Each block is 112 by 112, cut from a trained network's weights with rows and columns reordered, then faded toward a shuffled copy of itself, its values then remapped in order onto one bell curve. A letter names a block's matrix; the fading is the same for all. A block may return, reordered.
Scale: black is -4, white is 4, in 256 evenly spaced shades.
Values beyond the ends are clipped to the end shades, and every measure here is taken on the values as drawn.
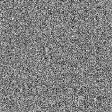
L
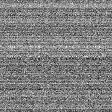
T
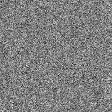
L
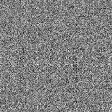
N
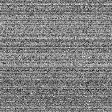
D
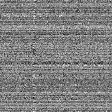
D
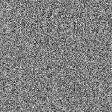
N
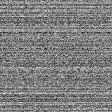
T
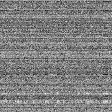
T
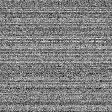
T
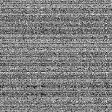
D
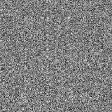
N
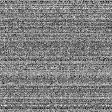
T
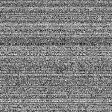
T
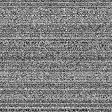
T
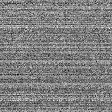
T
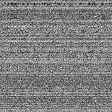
T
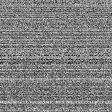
T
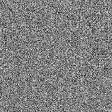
L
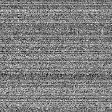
D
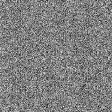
N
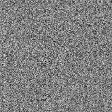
N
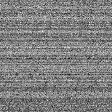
D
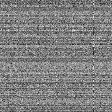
D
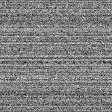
T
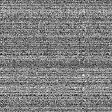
D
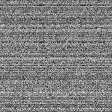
T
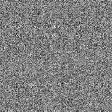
N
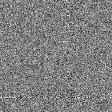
L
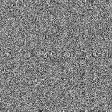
N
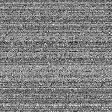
D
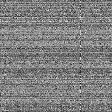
D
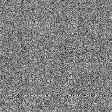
L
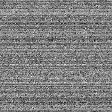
D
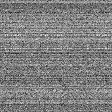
T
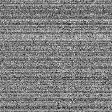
D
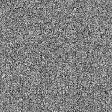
L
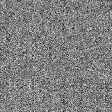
N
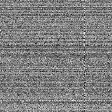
D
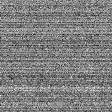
D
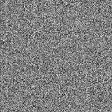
L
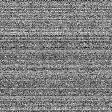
T
